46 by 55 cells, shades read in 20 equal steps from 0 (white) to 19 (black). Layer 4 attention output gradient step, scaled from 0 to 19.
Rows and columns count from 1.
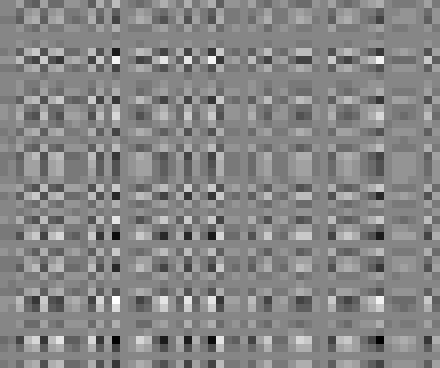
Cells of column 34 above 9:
18
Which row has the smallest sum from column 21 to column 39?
38
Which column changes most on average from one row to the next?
15
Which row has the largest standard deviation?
43
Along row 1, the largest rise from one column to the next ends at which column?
28
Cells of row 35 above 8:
36
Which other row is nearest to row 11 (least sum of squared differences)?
6
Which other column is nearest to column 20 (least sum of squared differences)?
10
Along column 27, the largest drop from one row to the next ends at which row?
8
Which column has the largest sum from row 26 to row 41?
5
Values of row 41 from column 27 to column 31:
6 11 9 8 10
